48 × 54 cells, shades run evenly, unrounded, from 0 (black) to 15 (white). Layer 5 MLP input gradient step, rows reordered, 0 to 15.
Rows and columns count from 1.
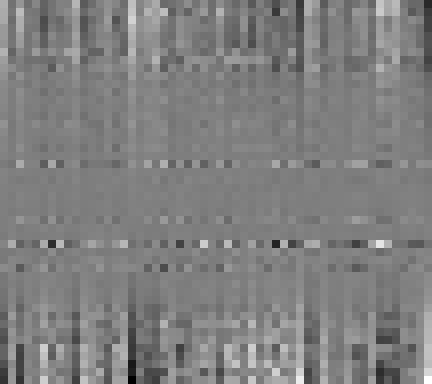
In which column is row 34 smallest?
21
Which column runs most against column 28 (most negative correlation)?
22
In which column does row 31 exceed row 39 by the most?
48
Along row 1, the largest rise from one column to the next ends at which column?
39
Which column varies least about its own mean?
43
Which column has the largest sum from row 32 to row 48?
54
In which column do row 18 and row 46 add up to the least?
17
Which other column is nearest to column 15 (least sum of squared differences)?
8
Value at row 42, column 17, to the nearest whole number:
4
